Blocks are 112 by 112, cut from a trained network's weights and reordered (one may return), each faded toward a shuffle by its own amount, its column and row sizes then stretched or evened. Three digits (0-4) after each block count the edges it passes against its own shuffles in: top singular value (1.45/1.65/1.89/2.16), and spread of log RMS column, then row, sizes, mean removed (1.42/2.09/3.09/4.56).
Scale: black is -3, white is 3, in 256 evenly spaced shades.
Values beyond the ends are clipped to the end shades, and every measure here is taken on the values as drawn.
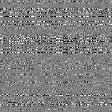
4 0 4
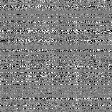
1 1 4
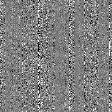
0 4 0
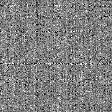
1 1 2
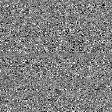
0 0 3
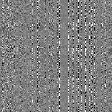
4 4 1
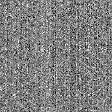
2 1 1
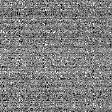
3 2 1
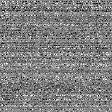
3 1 3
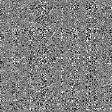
0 3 3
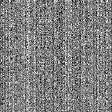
4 2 1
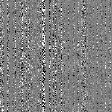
0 4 1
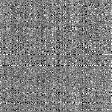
2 2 3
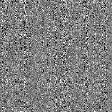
1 3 1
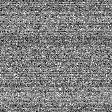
3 0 0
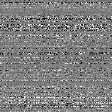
3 1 4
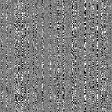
4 4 1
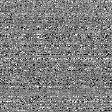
1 1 3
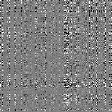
4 4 3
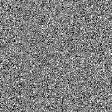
0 2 0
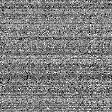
4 1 1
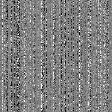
4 4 0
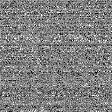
2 1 2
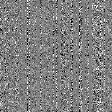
0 4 1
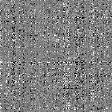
0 3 3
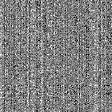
4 1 2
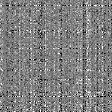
4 3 3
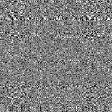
4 2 3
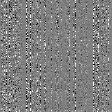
1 4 0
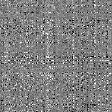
1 3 3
